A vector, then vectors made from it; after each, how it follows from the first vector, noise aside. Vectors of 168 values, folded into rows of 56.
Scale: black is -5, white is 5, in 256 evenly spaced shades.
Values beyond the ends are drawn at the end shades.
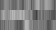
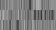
reversed, negated, partly zeroed.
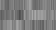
reversed, shrunk.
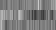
reversed, negated, partly zeroed.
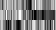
reversed, negated, scaled up.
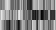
reversed, negated, scaled up.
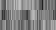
wrapped around.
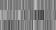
reversed, negated, partly zeroed.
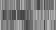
negated.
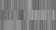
reversed, shrunk.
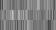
partly zeroed.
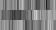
negated.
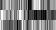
reversed, negated, scaled up.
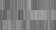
reversed, shrunk.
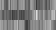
negated.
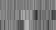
partly zeroed.
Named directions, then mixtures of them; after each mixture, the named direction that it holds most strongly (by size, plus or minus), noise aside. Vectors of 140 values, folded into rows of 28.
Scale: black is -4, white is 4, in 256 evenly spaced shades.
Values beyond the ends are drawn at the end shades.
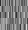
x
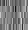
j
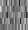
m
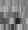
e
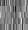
j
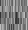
x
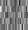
m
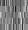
j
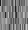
x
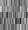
m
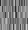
x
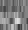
e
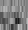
e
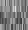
j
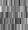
m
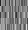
x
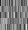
x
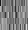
x
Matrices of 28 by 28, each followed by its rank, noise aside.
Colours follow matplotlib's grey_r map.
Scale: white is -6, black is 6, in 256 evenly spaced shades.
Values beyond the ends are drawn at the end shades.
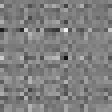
two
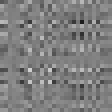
two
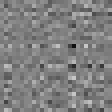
three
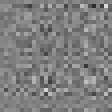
three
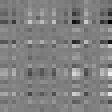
one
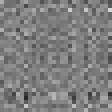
three
